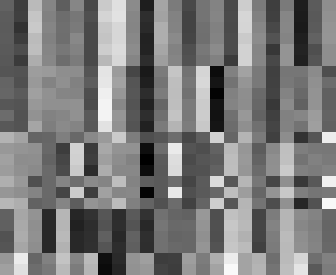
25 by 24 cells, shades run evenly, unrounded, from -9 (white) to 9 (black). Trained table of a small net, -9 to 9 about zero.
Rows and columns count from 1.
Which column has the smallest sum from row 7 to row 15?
8
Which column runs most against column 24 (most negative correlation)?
23
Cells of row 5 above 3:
8
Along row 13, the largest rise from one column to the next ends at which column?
17
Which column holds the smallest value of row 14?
13
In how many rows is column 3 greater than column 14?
2
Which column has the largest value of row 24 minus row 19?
9
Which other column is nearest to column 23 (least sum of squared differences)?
14
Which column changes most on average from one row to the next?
16
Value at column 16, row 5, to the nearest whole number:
-1
